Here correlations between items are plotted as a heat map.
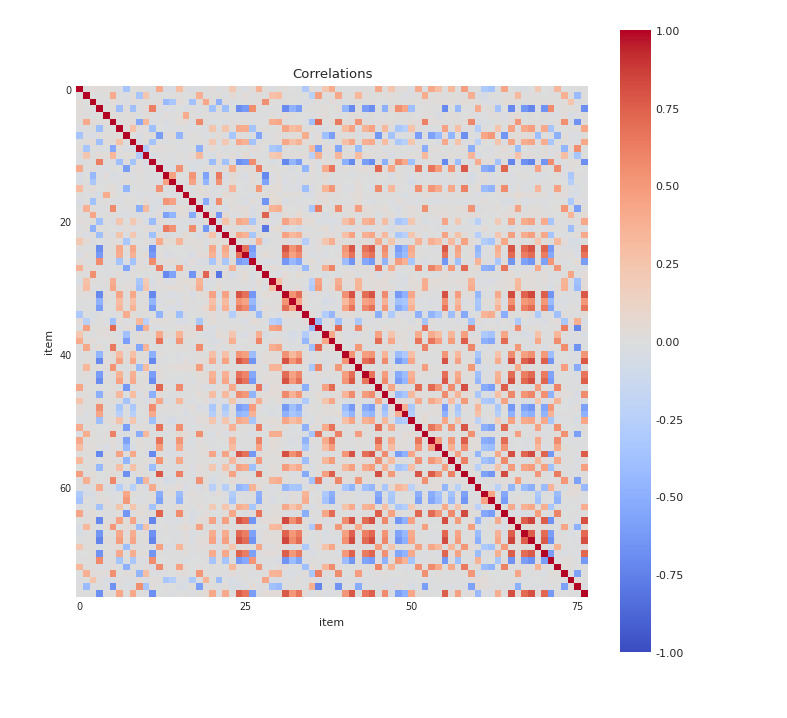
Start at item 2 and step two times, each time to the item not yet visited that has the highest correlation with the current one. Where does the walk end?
19
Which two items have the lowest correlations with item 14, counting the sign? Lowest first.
28, 19
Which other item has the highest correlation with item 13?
21
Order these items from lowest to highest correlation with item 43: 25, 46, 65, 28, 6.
28, 6, 46, 25, 65
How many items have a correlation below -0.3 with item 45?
4
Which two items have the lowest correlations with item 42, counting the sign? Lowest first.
75, 9
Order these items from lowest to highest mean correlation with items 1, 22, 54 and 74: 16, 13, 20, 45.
13, 16, 20, 45
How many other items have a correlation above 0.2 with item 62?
3
